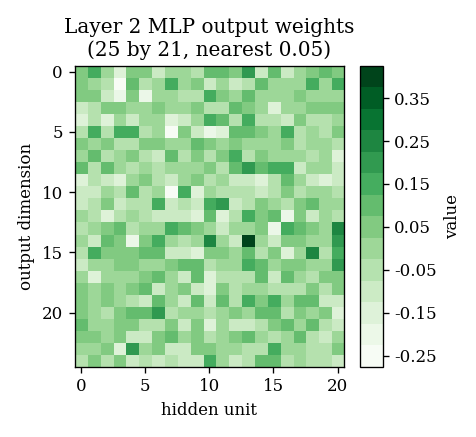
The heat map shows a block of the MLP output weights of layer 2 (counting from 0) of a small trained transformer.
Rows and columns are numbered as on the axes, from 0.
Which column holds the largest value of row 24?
10
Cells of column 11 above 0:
8
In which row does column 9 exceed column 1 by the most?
17
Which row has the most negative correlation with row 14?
7
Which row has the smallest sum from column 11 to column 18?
9
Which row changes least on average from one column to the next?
6
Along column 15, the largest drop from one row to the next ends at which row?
13
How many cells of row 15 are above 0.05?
6
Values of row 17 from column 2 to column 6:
0 0 0 0.05 0.1
